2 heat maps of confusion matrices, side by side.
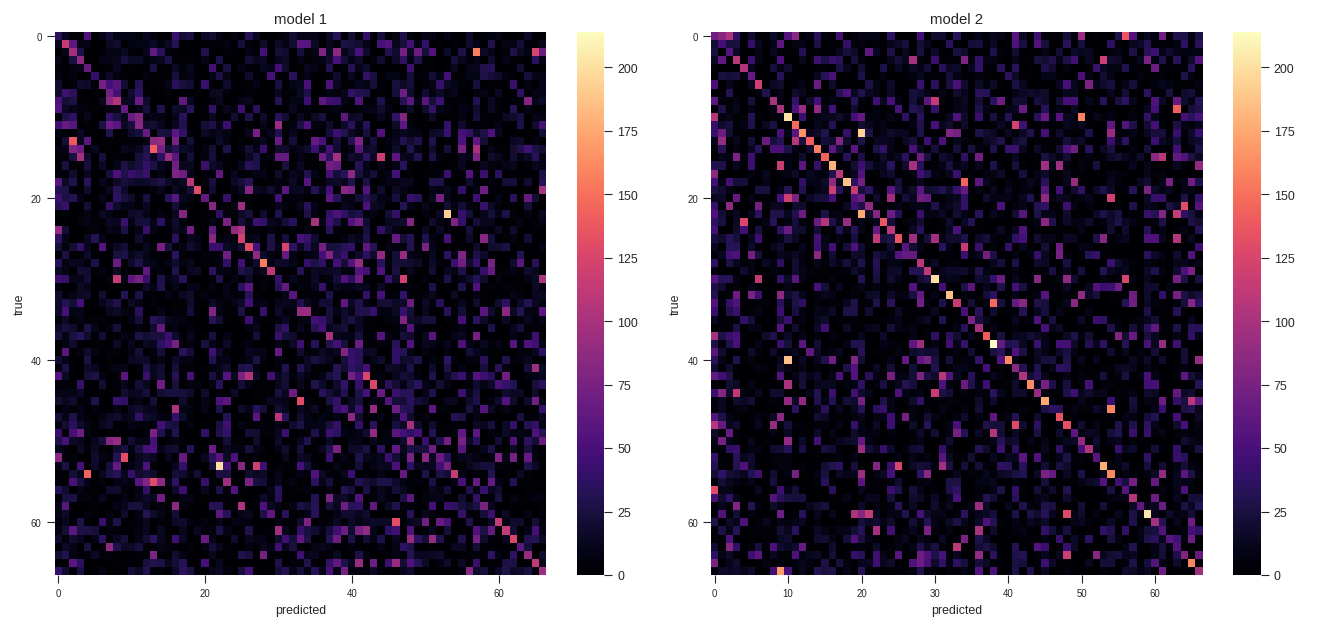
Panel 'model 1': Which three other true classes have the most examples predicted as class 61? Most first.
34, 42, 45
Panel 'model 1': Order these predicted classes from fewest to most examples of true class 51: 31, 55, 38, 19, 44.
19, 31, 44, 55, 38
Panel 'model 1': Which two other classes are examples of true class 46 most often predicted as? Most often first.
16, 43
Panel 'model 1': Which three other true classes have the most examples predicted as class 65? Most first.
2, 41, 45
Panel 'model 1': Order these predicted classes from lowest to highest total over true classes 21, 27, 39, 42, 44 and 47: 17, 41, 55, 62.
62, 17, 41, 55
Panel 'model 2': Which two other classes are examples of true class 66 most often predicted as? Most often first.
9, 61
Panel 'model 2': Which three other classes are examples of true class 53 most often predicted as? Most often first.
25, 31, 22
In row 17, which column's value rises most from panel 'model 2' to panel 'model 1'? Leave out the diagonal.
40
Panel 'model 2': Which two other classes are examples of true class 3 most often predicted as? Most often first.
53, 27
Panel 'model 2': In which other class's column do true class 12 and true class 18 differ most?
34
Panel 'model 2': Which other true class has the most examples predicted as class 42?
33
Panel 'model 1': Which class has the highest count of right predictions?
28
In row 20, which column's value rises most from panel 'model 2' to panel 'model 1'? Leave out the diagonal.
52
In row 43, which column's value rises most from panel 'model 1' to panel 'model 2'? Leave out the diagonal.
10
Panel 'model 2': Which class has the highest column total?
0
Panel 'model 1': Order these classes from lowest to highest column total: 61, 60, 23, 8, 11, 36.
60, 61, 36, 23, 11, 8
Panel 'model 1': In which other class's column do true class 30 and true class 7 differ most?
66
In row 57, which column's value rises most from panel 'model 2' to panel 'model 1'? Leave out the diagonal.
14
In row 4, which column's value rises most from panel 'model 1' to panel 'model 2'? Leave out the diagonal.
60
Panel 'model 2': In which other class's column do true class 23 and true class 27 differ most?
4
